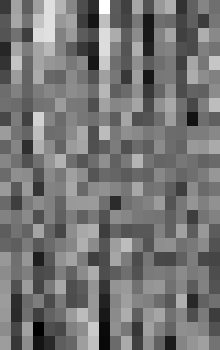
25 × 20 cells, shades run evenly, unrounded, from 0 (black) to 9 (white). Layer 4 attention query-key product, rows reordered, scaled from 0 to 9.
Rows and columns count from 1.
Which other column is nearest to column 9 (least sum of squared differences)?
17
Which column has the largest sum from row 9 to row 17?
7
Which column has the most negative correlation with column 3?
4
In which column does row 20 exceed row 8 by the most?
9
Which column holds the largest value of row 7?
10
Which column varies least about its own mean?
15
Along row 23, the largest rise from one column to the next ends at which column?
11
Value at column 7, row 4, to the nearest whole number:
3
